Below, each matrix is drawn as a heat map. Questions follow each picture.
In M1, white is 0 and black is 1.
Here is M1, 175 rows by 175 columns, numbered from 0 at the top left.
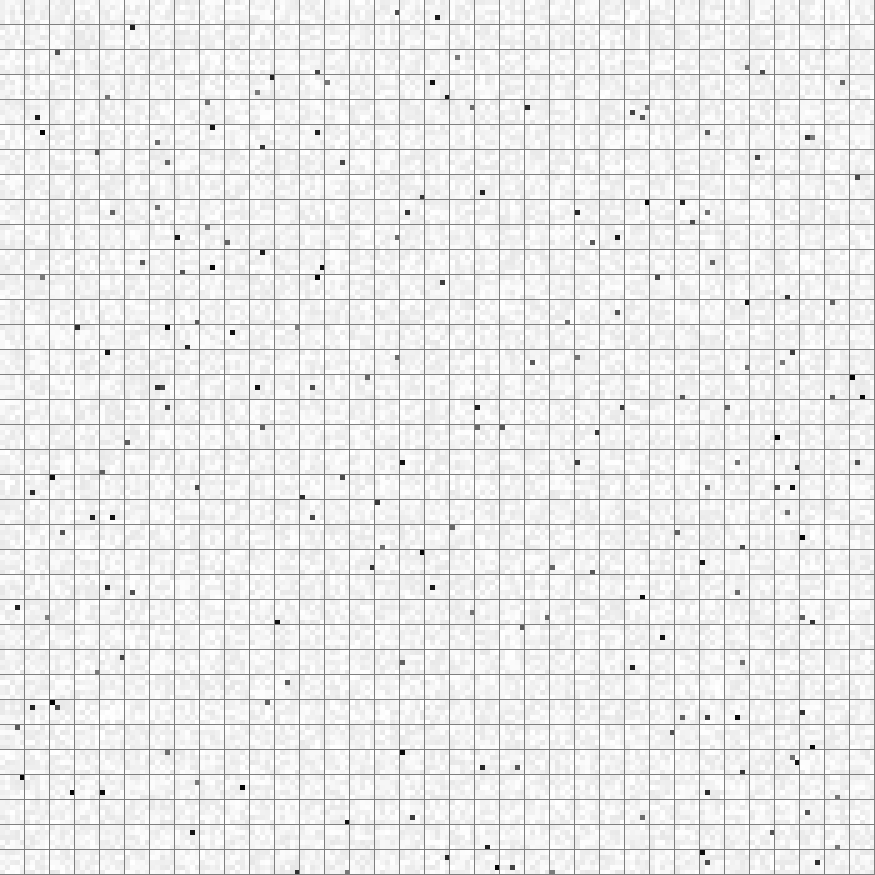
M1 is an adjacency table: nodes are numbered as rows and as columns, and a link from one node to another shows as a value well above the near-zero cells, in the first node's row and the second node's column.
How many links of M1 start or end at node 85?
3
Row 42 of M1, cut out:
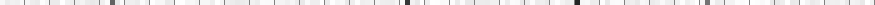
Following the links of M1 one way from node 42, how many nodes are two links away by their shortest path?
7
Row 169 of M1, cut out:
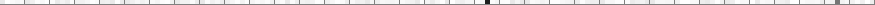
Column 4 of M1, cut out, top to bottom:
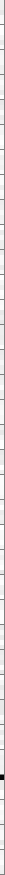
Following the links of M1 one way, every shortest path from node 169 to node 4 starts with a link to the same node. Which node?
node 97
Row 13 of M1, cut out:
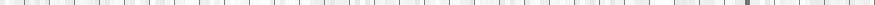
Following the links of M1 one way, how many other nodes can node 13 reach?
3
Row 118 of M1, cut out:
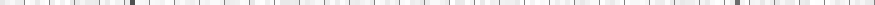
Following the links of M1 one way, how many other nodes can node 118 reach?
8
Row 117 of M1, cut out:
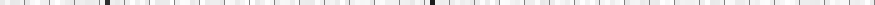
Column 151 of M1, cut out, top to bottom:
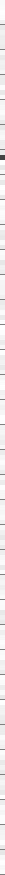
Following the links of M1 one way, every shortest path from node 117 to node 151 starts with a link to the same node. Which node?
node 21
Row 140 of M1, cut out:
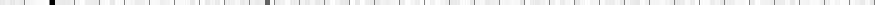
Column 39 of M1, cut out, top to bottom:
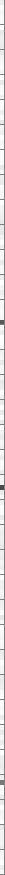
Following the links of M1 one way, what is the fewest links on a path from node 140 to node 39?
3
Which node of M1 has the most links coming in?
node 141
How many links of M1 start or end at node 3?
3
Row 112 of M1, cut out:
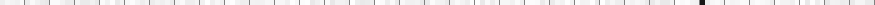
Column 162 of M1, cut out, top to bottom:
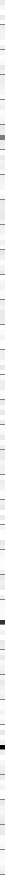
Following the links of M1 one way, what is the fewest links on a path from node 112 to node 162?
6
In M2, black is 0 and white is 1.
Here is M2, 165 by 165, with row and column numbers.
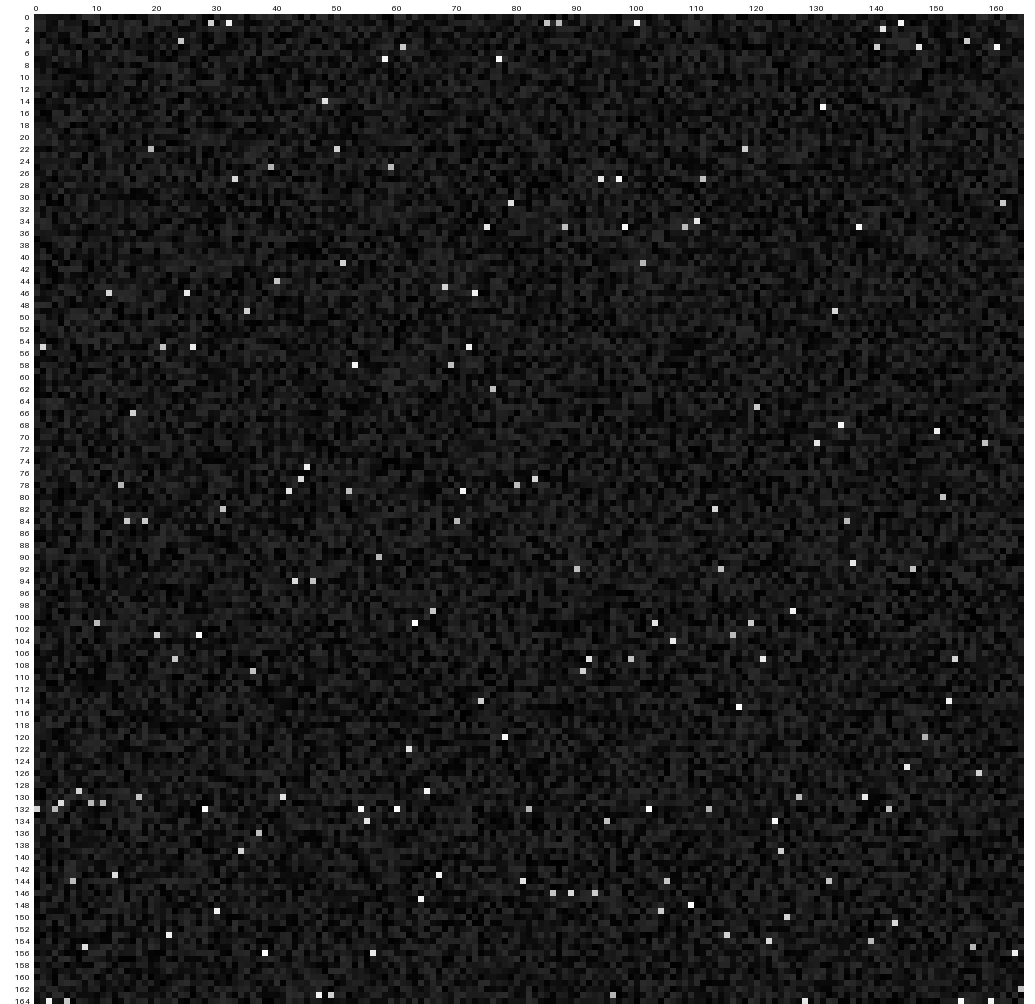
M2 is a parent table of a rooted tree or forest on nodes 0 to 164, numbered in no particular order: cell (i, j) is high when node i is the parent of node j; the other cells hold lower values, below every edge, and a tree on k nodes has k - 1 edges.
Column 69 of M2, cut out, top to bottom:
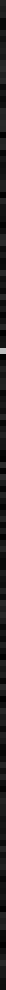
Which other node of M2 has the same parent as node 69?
53
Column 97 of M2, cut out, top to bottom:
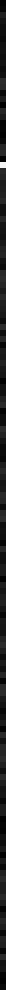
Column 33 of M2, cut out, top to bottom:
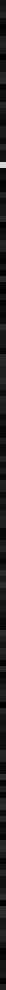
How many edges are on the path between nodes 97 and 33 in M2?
2
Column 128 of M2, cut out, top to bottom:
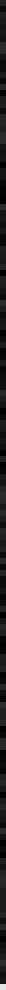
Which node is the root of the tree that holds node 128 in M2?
162
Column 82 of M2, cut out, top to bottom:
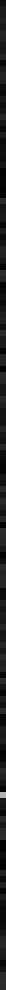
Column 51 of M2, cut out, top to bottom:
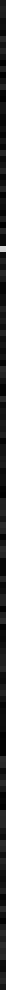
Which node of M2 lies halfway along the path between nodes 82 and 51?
71
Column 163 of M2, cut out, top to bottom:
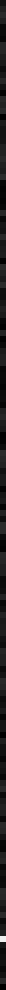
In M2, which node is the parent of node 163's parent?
155
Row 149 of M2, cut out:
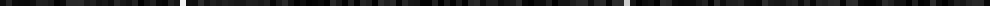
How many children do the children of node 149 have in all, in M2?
1
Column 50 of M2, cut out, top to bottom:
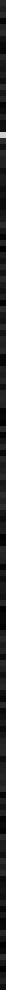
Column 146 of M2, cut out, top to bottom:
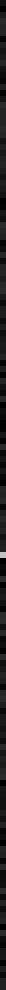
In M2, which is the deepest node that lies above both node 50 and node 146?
107
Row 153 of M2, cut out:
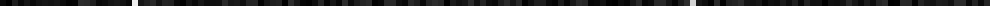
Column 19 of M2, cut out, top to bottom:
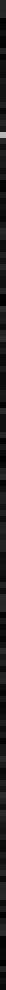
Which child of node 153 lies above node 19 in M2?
22
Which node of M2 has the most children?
132
